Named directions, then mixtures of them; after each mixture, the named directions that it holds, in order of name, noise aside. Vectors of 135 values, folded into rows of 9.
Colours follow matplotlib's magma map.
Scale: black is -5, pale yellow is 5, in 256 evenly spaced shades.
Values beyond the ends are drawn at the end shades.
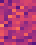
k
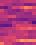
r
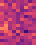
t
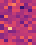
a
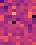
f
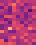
a, k, r.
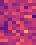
f, t.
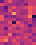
f.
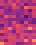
a, r, t.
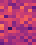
a, r.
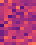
k.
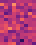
a, k, t.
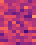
f, r, t.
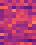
f, r, t.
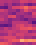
r.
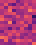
a, f, k.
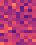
a, r, t.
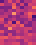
a, f.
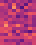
a, f, t.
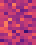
t.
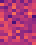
f, t.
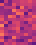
k.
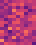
a, k, t.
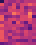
f, k, r.
